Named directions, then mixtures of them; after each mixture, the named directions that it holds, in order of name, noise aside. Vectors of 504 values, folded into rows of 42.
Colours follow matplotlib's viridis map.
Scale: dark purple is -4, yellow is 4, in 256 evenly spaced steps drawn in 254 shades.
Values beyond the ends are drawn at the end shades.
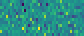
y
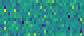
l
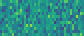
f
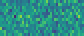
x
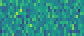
f, x, y.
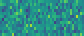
f.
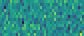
f, l, y.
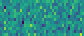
f, l.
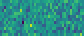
f, l.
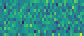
f, l, x.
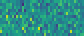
x, y.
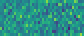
f, l, x.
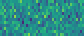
f, l, x.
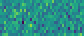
f, l, y.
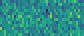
x.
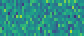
l, x, y.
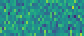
l, x, y.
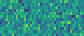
f, y.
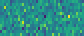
l, x, y.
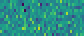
f, y.
